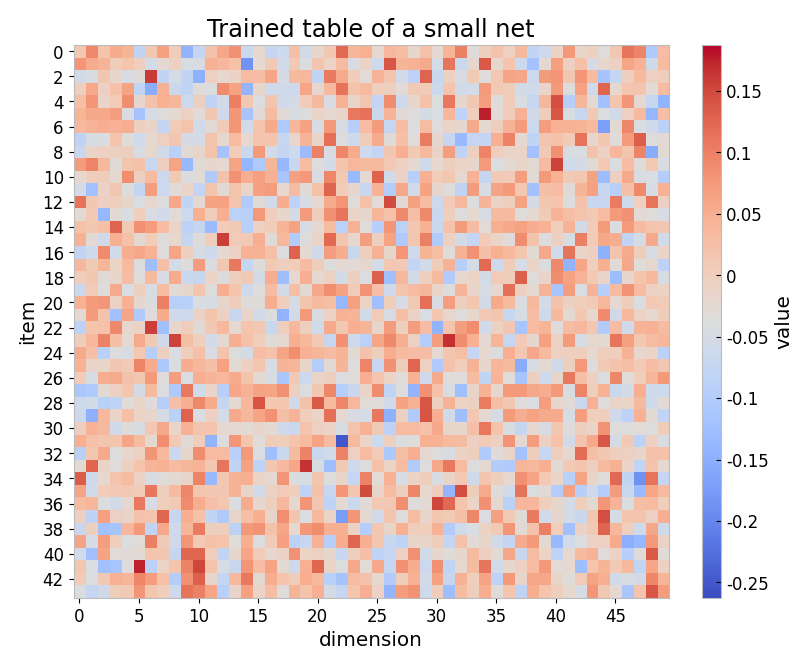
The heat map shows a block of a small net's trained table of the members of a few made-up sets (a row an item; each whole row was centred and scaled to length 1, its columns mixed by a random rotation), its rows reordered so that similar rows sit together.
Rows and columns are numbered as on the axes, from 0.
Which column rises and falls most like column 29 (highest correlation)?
21
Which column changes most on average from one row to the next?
6
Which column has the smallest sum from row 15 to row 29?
7
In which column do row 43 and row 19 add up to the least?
26
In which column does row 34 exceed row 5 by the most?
48
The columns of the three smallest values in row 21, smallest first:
17, 3, 5
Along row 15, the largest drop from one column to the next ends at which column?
30
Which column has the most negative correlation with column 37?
28
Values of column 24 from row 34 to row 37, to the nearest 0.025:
0.1 0.15 -0.025 -0.025
